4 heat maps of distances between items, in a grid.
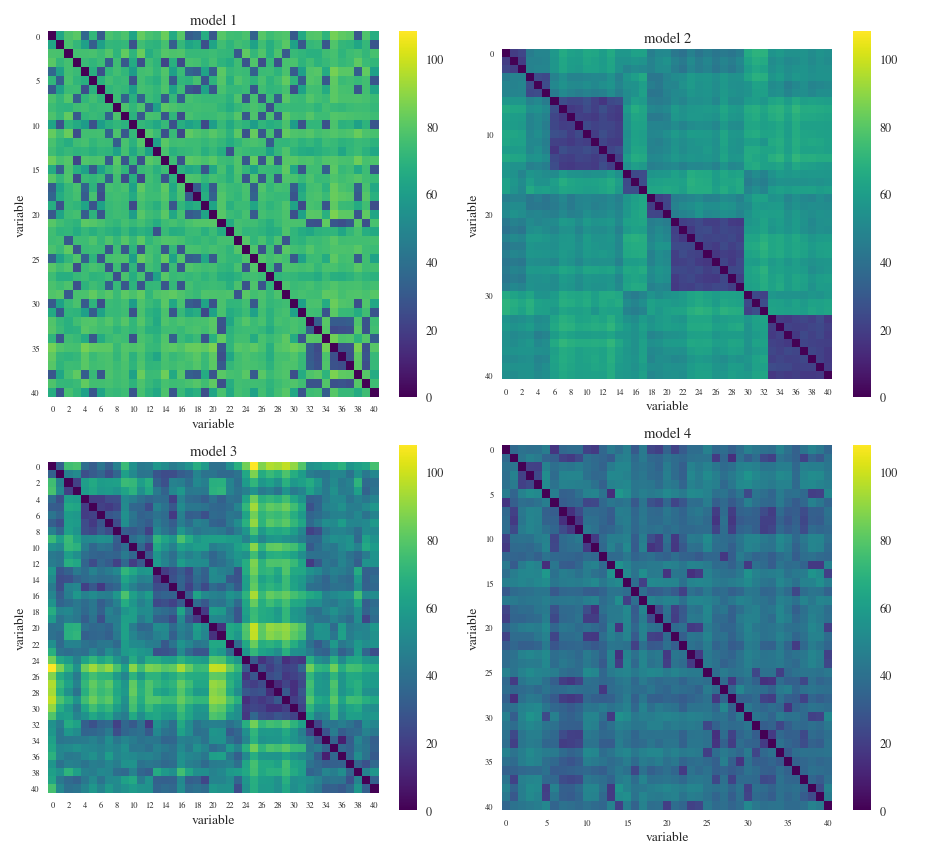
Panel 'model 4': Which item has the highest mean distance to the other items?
15
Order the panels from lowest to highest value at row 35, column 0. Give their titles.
model 4, model 2, model 3, model 1
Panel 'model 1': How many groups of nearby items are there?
7
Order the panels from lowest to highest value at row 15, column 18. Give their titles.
model 3, model 4, model 2, model 1
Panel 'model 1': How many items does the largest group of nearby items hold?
9
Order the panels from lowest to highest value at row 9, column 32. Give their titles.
model 4, model 3, model 2, model 1
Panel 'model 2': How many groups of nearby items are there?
8
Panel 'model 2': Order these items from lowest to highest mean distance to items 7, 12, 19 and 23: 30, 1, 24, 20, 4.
20, 24, 4, 1, 30
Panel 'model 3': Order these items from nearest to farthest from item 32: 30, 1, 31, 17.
1, 17, 31, 30
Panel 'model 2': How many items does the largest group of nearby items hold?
9
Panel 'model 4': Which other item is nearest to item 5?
13
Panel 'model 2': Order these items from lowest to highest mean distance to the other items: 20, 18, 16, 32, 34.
18, 20, 34, 16, 32
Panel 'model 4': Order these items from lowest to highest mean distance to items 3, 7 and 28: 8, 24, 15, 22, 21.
8, 22, 21, 24, 15
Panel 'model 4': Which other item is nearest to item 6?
0
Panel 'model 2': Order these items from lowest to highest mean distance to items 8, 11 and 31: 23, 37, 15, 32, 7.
7, 32, 15, 23, 37
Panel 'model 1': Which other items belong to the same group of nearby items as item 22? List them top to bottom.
13
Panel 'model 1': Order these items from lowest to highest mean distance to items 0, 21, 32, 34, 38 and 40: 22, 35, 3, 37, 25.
25, 37, 35, 22, 3
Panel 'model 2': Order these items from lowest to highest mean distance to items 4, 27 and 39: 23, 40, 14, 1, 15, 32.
40, 23, 1, 14, 15, 32
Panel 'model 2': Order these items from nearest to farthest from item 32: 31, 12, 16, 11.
31, 16, 11, 12
